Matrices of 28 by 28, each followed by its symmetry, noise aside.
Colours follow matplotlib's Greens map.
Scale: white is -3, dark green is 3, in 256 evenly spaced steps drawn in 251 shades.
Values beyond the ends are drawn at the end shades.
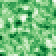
antisymmetric.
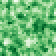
no symmetry.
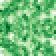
mirrored top to bottom.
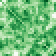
symmetric.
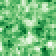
antisymmetric.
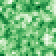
no symmetry.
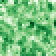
no symmetry.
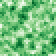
no symmetry.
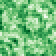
symmetric across the other diagonal.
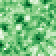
symmetric.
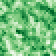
antisymmetric.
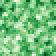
symmetric across the other diagonal.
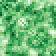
symmetric.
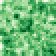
symmetric.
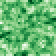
same after a half turn.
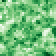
no symmetry.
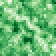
symmetric across the other diagonal.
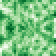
mirrored top to bottom.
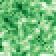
symmetric.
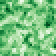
no symmetry.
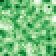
symmetric across the other diagonal.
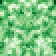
mirrored left to right.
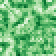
symmetric.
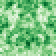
mirrored left to right.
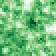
symmetric across the other diagonal.
